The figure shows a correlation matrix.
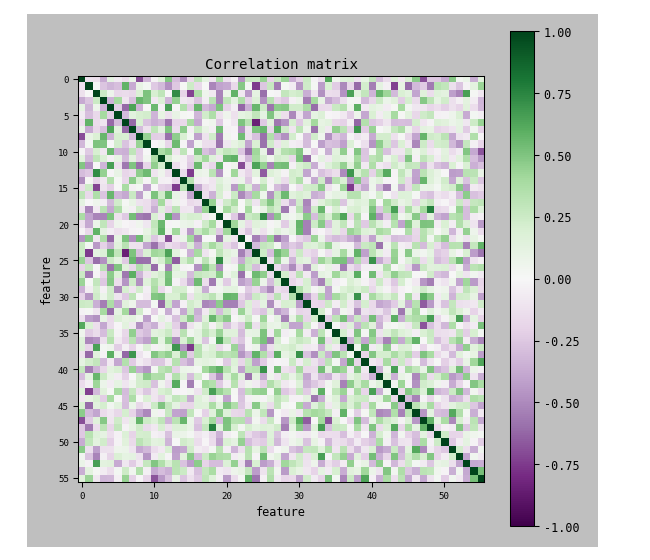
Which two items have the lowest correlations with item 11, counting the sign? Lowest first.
31, 55
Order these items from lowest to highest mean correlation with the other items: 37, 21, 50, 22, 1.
1, 22, 50, 37, 21
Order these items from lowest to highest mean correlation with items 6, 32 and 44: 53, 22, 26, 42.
53, 42, 26, 22
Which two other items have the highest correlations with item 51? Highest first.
46, 0
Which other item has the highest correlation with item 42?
13
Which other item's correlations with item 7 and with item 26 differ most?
4
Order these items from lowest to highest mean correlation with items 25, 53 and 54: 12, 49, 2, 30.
49, 2, 12, 30
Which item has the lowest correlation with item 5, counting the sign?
29
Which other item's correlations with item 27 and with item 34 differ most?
38
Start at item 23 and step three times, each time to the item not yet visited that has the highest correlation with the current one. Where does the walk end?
37
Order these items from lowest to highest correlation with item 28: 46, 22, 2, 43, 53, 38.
22, 43, 46, 38, 2, 53
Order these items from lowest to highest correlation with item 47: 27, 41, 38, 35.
27, 35, 41, 38
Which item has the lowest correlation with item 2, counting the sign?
15
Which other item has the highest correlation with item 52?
33
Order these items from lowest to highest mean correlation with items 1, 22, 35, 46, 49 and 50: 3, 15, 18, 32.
18, 3, 32, 15
